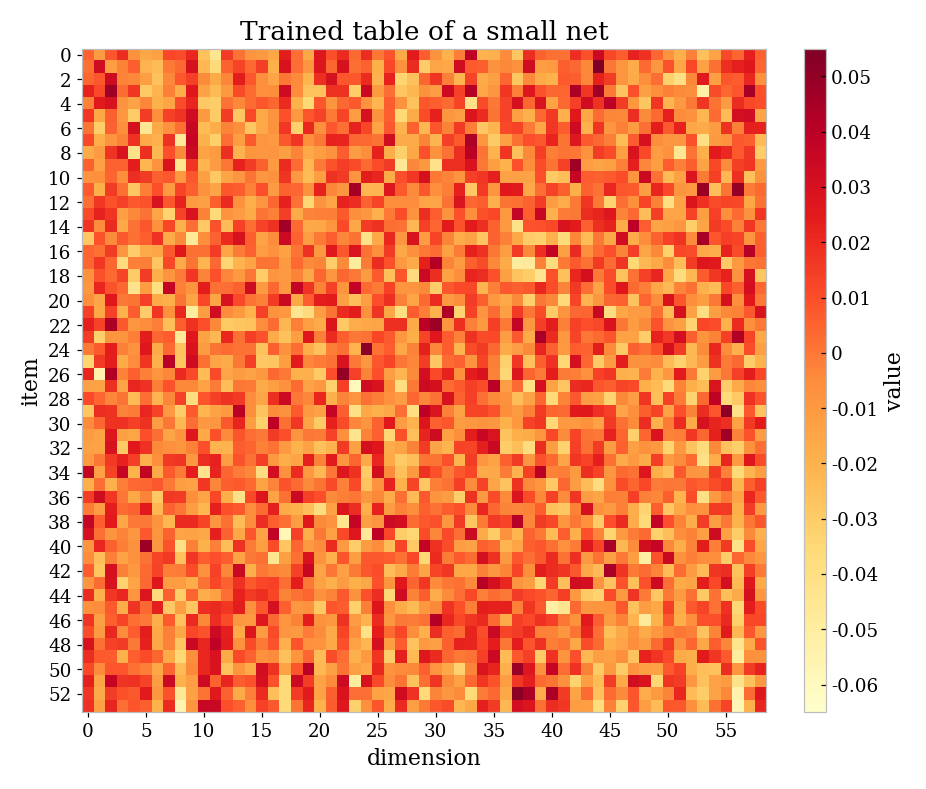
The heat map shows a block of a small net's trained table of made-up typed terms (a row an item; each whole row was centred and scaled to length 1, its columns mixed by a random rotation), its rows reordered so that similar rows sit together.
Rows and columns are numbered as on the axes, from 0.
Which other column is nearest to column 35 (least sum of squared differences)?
34
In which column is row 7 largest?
33
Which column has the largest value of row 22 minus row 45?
40
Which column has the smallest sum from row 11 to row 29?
38
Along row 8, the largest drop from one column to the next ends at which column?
4
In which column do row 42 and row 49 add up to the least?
56
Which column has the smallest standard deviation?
14
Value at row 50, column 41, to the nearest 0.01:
0
